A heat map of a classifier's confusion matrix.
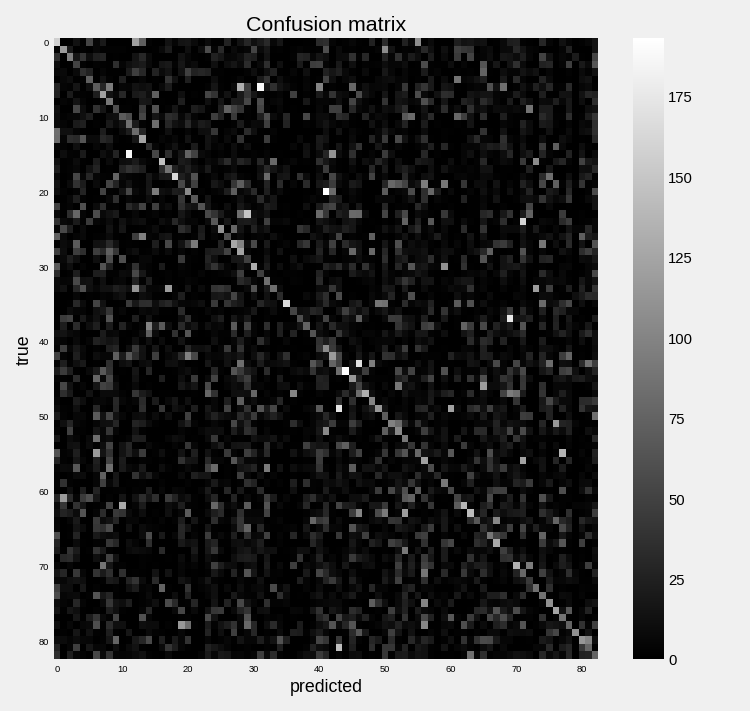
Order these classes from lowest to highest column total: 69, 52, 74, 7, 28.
69, 7, 52, 74, 28
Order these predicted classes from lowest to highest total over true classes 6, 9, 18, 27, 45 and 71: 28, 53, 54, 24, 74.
54, 24, 53, 74, 28
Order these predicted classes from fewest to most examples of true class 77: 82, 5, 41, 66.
82, 5, 41, 66
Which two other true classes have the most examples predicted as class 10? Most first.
62, 29
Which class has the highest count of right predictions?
44
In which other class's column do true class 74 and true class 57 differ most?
32
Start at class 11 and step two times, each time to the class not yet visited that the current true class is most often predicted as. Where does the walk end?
42
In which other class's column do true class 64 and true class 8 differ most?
67
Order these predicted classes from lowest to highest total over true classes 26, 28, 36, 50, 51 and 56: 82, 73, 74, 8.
73, 74, 82, 8
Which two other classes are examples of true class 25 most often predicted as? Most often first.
27, 1
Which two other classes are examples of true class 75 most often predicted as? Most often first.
56, 48
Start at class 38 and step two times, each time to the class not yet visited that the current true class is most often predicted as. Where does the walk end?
76
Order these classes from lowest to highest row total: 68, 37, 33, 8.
68, 8, 37, 33
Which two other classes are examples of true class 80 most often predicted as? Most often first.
81, 9
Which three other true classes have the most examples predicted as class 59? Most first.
30, 19, 44
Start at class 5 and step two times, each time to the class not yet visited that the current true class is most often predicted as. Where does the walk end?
1
